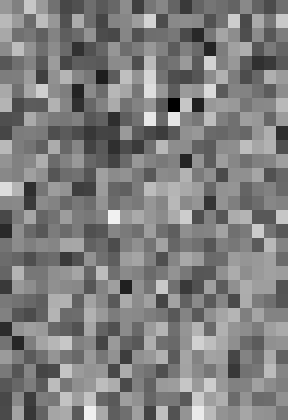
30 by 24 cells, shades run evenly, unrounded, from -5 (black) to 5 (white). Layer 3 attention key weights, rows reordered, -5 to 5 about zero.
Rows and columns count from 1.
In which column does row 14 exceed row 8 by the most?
15
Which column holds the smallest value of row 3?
17
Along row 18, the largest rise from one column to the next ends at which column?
23
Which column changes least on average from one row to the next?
8
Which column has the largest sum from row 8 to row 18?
16
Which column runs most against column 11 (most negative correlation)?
14
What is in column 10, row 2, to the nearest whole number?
0
